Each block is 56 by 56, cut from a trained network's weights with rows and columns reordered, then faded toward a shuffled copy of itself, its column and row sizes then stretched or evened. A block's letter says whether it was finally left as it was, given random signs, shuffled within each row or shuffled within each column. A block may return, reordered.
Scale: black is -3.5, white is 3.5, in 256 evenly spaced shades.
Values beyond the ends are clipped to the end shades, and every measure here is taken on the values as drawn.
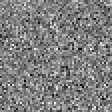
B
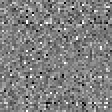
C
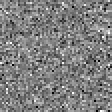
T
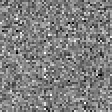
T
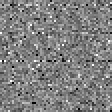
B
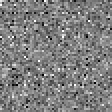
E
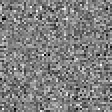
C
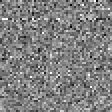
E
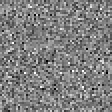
B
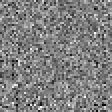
C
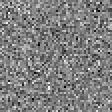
T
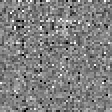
E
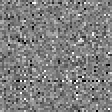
C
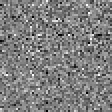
E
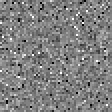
T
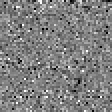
B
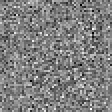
T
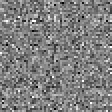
C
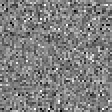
B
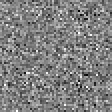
E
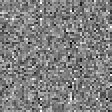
C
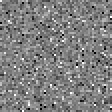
T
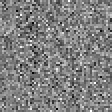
T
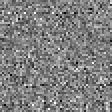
B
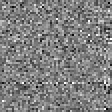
C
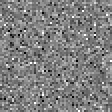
T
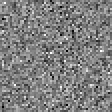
T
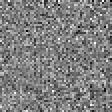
C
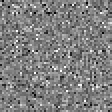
B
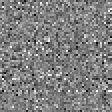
C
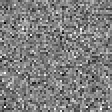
E
